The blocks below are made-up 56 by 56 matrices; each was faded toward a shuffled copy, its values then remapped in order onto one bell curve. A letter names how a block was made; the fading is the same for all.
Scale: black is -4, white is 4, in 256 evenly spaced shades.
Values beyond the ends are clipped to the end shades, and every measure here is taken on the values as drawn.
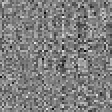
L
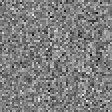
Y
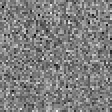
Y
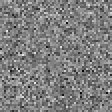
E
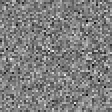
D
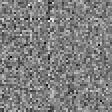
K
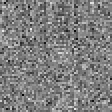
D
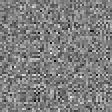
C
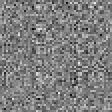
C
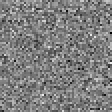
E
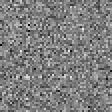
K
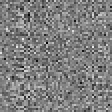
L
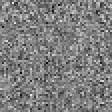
D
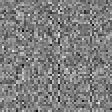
L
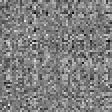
L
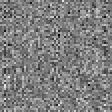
C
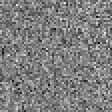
D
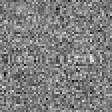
C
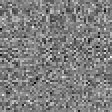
C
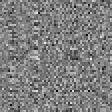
C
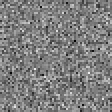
E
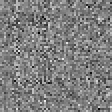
K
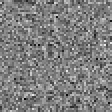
D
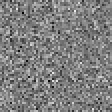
K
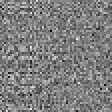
C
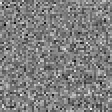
Y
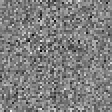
K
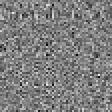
C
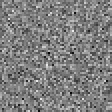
E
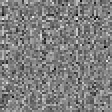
C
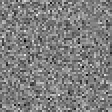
Y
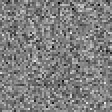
D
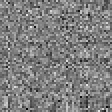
C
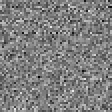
E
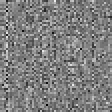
L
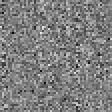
K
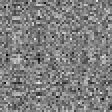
C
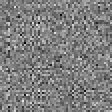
L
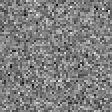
E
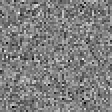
Y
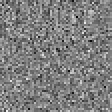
D
